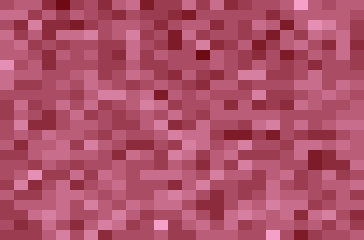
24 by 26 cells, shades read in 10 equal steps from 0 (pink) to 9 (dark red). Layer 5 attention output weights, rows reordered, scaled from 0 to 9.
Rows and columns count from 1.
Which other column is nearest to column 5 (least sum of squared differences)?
7
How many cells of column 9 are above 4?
13
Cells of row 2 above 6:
4
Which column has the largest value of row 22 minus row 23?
12
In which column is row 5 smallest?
15
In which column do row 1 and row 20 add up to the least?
22
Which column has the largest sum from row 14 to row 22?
23
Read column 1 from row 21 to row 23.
6 6 5
